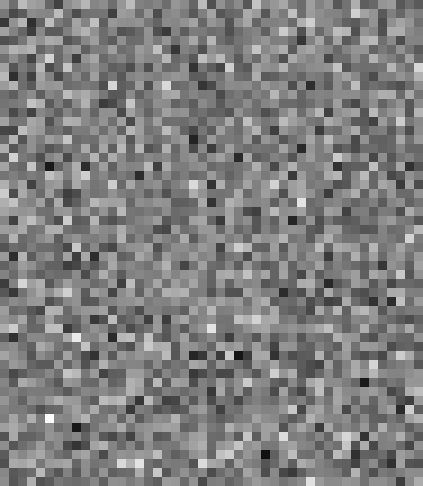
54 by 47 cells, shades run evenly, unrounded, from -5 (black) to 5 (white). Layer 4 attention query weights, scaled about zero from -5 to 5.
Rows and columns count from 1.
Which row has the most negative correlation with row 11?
23
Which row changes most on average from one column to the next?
40
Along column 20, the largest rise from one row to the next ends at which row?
47
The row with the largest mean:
21
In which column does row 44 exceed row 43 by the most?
41
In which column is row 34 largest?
45
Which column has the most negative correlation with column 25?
44
